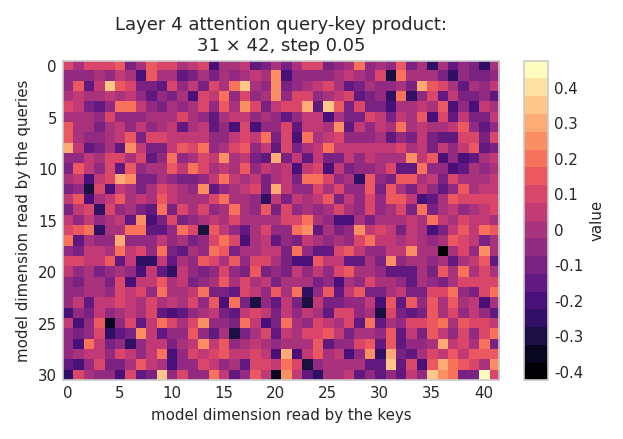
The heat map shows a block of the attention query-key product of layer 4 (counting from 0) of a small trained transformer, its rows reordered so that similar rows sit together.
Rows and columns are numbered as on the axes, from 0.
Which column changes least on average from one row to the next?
30
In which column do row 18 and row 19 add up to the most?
40
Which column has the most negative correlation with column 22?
24
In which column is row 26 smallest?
16
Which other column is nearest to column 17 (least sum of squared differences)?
34
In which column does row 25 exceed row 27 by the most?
6
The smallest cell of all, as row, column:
18, 36
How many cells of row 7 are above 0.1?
4
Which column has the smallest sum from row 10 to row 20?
8
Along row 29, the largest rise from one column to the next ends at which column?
31
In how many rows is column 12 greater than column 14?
12
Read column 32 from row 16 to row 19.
-0.1 0 0.05 -0.05
